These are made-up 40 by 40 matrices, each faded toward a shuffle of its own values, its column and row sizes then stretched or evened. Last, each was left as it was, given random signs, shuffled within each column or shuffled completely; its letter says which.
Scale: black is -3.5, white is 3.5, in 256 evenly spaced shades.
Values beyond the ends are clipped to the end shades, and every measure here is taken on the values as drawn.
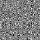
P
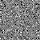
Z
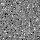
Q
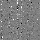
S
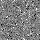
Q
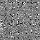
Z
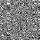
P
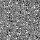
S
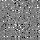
P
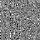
S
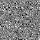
Z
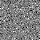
Q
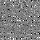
Z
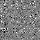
Z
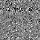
Z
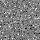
Q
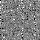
Z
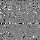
Z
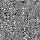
S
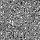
S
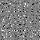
Z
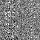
S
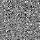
Z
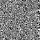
S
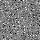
Q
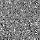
Z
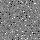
Q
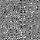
P
